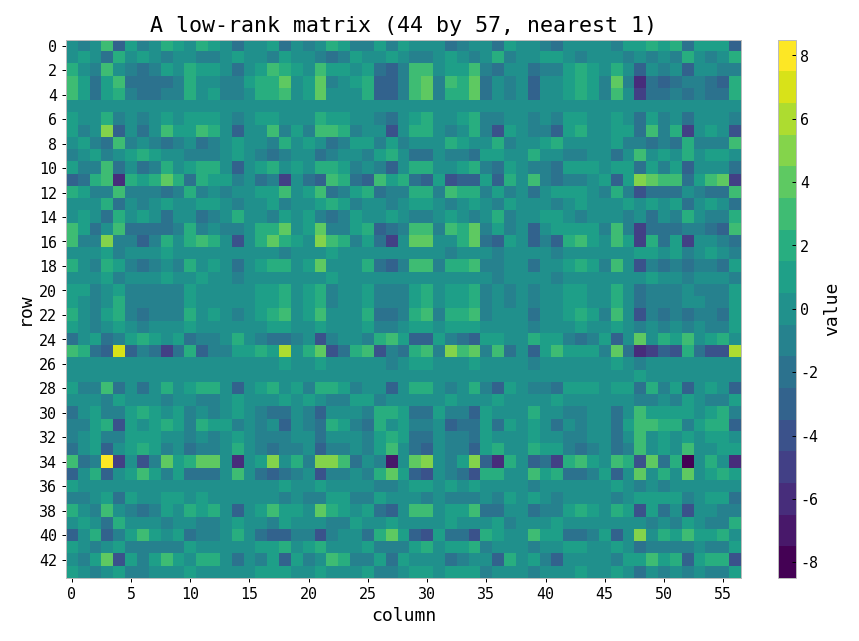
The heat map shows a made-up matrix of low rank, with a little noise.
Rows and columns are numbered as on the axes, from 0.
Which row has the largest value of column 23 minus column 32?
11
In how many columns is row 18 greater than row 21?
18
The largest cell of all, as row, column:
34, 3
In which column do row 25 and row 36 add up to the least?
48
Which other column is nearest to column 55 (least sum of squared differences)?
26
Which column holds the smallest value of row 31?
4
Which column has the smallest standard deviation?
38
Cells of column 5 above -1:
29
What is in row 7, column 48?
-2
